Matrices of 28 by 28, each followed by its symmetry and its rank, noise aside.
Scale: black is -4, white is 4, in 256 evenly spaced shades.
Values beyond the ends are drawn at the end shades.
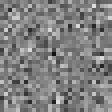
symmetric, rank seven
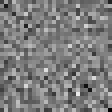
symmetric, rank seven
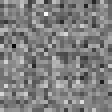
antisymmetric, rank six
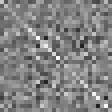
symmetric, rank five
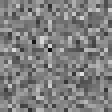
no symmetry, rank six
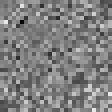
symmetric, rank seven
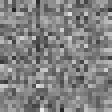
no symmetry, rank six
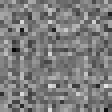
no symmetry, rank five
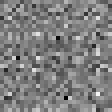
no symmetry, rank seven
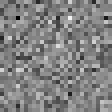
symmetric, rank seven
